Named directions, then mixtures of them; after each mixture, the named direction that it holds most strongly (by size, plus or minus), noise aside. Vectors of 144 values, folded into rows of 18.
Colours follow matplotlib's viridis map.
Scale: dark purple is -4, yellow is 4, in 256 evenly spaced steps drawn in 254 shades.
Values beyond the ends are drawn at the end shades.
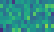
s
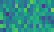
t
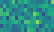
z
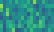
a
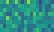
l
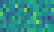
t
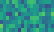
s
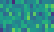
s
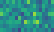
z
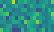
z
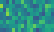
a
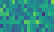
z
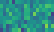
s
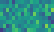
s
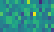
l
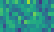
l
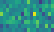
z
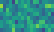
a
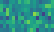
z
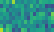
s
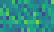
z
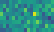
z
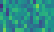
a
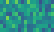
l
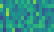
a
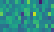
l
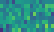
s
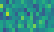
a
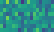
l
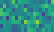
z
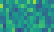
a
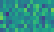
t
